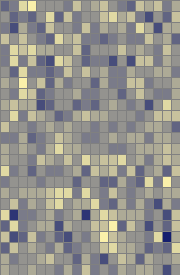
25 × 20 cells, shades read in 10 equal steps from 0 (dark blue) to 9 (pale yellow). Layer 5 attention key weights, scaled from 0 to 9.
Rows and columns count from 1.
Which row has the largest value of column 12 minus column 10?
20
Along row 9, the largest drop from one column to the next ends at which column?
5
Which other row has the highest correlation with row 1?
9
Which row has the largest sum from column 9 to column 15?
15
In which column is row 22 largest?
12
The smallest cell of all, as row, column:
22, 19
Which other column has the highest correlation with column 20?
13
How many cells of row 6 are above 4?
10
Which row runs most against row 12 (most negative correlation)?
23
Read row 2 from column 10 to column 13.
5 5 7 8
